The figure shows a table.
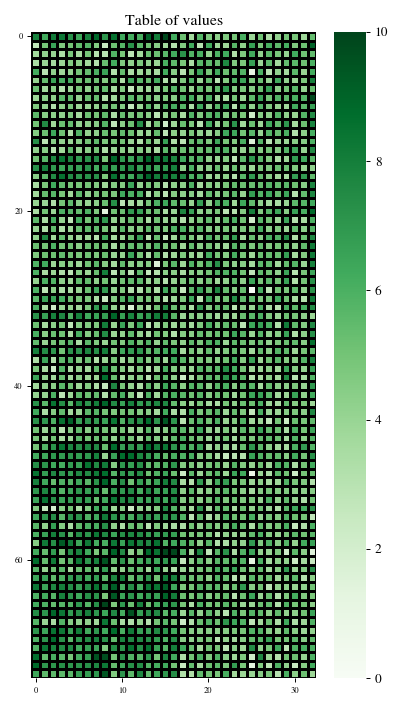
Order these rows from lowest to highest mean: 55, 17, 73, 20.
17, 20, 73, 55
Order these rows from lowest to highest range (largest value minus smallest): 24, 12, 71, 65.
24, 12, 65, 71
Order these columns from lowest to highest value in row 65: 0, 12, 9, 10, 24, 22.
24, 9, 22, 0, 10, 12
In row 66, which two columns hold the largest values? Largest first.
11, 2
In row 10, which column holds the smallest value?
15
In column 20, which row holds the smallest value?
59
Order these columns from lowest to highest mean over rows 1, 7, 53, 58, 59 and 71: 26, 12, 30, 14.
30, 26, 12, 14
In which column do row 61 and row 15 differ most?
16
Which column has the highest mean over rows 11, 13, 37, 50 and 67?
32
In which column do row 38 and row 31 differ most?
23
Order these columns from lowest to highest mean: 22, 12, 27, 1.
27, 22, 1, 12
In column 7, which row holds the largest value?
71
